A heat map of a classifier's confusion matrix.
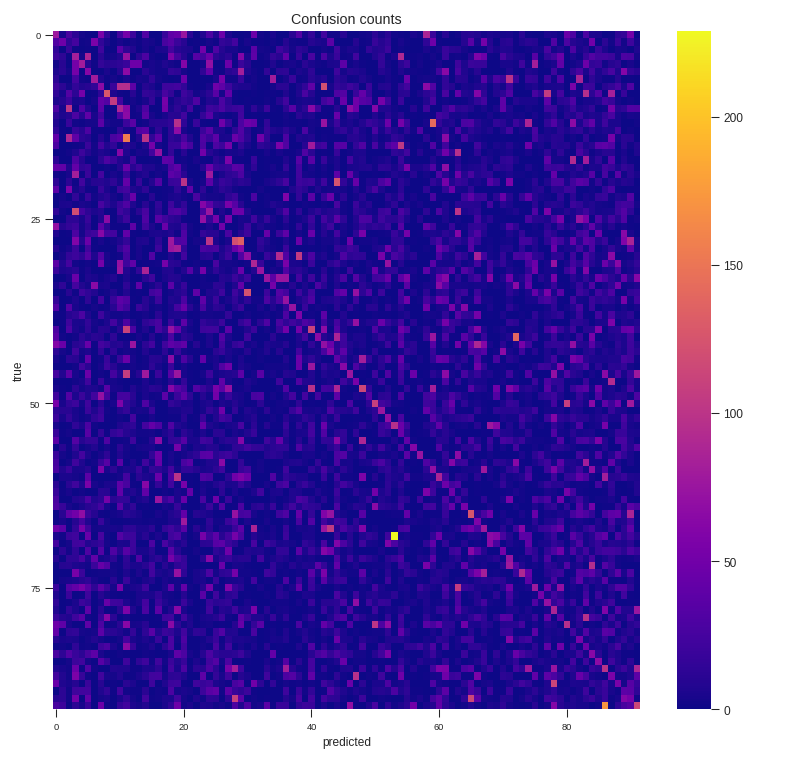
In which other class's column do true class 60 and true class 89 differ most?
19
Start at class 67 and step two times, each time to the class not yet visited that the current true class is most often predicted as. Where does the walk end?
70
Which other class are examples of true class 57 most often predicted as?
63
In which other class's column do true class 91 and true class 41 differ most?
86
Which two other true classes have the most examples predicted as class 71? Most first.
6, 72
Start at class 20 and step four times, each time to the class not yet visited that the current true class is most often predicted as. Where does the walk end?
11
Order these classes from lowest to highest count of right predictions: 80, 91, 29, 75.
29, 75, 80, 91
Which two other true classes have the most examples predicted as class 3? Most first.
24, 19
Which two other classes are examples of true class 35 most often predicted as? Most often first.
30, 47
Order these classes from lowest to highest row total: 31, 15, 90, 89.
89, 90, 31, 15
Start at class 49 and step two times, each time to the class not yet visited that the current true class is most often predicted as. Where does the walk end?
42
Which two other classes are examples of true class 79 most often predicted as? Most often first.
83, 8
